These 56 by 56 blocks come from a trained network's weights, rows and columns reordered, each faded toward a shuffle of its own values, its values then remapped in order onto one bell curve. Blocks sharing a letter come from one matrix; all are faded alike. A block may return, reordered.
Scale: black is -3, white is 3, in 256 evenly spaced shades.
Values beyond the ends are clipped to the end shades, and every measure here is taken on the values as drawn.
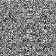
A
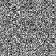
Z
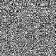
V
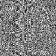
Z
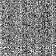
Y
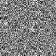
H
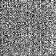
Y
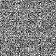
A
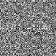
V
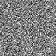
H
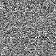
V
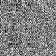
Z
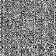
Y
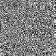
Z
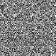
A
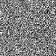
V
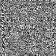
A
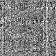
Y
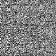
A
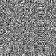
Z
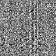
Y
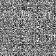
A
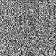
Z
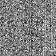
Y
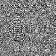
V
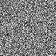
H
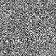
V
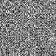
Z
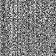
Y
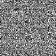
A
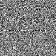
V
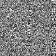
A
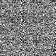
A
